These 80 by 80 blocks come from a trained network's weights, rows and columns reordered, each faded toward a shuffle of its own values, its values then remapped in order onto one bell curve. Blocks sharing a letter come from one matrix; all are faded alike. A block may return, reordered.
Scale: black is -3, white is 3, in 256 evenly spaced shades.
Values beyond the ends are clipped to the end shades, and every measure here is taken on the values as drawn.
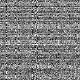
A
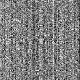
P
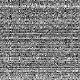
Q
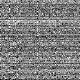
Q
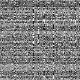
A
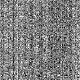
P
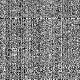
P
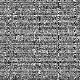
A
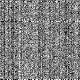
P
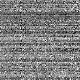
Q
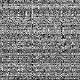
Q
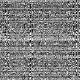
A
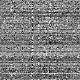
A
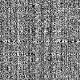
P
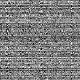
Q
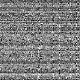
Q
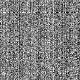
P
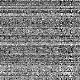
Q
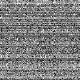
Q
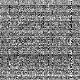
A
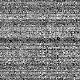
Q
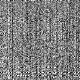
P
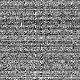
Q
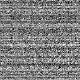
Q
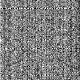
P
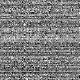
Q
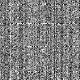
P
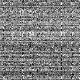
A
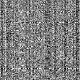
P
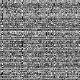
A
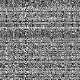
A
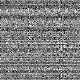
Q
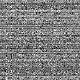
Q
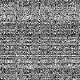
A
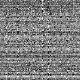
Q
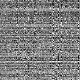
A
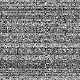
Q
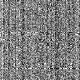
P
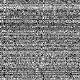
Q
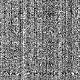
P
